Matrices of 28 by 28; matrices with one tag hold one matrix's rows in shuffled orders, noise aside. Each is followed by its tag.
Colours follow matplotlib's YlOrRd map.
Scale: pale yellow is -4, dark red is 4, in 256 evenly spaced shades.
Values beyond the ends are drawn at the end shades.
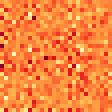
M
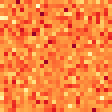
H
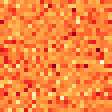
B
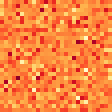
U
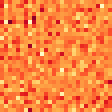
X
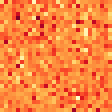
U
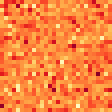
B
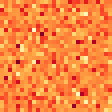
U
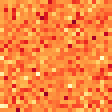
H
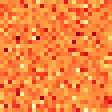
U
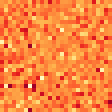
X
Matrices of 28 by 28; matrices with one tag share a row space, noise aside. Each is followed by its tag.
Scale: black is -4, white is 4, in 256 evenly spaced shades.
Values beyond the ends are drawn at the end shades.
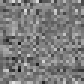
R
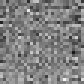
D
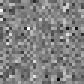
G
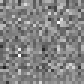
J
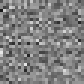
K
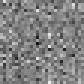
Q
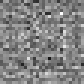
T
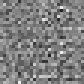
J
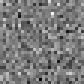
J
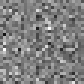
Q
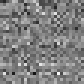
R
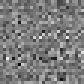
J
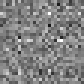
J
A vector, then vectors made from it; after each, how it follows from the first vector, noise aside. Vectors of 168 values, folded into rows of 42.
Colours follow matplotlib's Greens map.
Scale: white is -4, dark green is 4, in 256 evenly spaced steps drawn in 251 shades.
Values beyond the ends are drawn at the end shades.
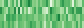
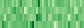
reversed, negated, partly zeroed.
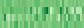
negated, partly zeroed.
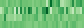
negated, partly zeroed.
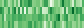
copied.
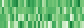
wrapped around.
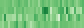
negated, partly zeroed.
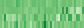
negated, partly zeroed.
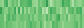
shrunk.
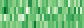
wrapped around.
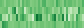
reversed, negated, partly zeroed.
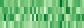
wrapped around, negated.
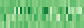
negated, partly zeroed.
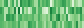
copied.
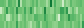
negated, partly zeroed.
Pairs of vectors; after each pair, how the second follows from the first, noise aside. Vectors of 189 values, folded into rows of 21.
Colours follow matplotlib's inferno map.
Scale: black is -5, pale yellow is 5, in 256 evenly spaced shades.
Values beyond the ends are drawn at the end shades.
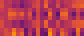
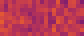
wrapped around, shrunk.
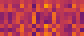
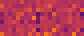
partly zeroed.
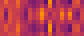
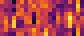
wrapped around, scaled up.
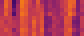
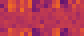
wrapped around, partly zeroed.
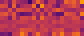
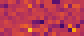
wrapped around, partly zeroed.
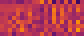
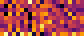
reversed, negated, scaled up.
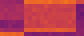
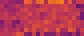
partly zeroed.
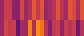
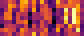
wrapped around, scaled up.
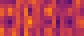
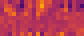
wrapped around, partly zeroed.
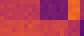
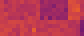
shrunk.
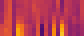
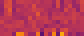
partly zeroed.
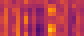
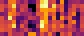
reversed, negated, scaled up.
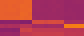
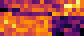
reversed, negated, scaled up.
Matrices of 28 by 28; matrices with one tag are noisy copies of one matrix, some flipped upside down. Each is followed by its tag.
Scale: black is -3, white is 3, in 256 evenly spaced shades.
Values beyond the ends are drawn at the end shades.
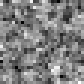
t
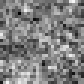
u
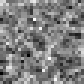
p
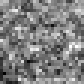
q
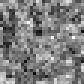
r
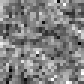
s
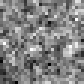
q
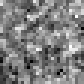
q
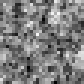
t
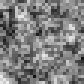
r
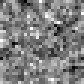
s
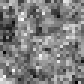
r
